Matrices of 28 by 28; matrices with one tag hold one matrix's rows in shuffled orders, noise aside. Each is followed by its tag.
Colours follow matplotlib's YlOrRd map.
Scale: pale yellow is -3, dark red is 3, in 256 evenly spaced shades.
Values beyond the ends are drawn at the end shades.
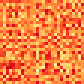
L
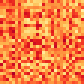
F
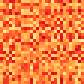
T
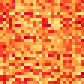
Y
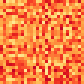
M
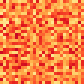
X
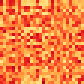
F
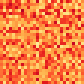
L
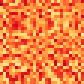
X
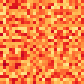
X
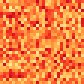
L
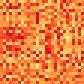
L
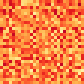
T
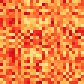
F
